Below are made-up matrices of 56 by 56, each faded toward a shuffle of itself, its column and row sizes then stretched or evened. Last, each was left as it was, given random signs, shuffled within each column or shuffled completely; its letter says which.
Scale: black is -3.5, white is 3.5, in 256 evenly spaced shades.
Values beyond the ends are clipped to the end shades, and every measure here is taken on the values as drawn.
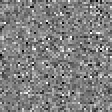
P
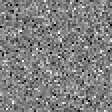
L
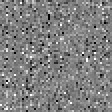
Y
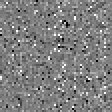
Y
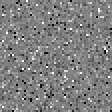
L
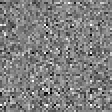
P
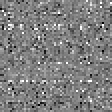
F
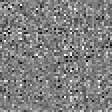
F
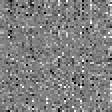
F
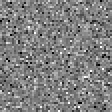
L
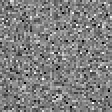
L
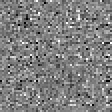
F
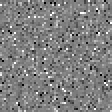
L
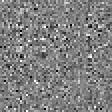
F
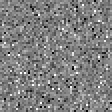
L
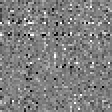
P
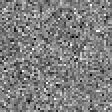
L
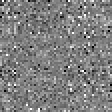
F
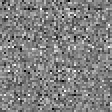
P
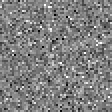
L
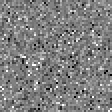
L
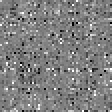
F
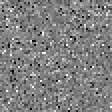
L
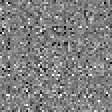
F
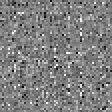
F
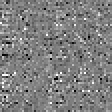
F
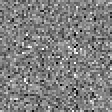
Y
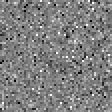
L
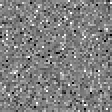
L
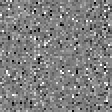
Y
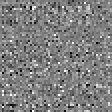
F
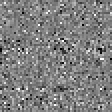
P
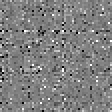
F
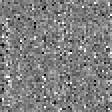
Y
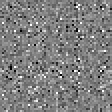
F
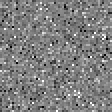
L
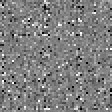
P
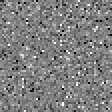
L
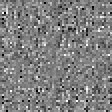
F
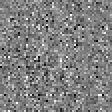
P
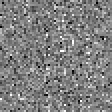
Y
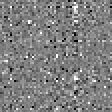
F
